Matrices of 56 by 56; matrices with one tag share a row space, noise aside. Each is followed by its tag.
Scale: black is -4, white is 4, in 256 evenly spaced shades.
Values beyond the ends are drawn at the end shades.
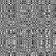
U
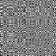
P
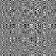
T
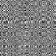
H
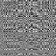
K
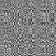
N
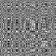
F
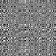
H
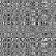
F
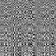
N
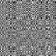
U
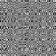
H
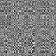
N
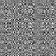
N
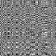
F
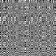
H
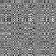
N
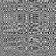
K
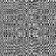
K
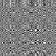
T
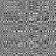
K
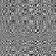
T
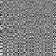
P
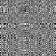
H
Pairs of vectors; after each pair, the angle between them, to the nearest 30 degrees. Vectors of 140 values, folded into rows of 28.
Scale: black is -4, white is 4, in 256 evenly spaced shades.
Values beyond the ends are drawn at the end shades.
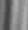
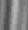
30 degrees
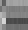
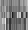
60 degrees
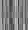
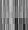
150 degrees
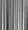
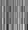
30 degrees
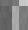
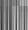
60 degrees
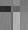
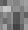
150 degrees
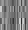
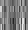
30 degrees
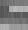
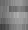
120 degrees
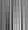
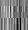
120 degrees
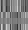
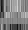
60 degrees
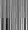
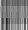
30 degrees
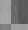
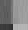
120 degrees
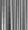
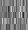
60 degrees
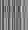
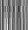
30 degrees
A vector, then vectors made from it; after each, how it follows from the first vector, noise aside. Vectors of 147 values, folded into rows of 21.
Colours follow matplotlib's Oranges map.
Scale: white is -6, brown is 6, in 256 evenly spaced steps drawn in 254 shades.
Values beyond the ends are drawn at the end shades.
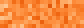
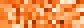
reversed, scaled up.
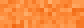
reversed, negated, shrunk.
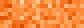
negated.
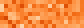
sign-scrambled.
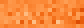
reversed, negated, partly zeroed.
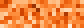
wrapped around, scaled up.
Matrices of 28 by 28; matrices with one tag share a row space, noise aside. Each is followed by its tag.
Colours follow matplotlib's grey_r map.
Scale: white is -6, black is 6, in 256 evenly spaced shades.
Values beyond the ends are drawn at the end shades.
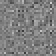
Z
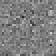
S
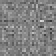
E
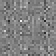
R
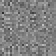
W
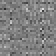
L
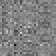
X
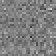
E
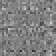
E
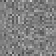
Z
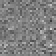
E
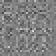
W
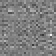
E
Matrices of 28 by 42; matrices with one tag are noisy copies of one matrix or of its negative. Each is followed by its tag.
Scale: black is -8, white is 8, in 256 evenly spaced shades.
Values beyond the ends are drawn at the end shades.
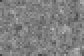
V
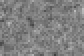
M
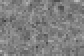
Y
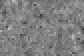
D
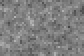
M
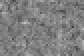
D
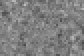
D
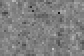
D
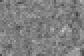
V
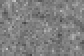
D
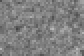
V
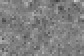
Y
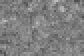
Y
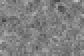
Y
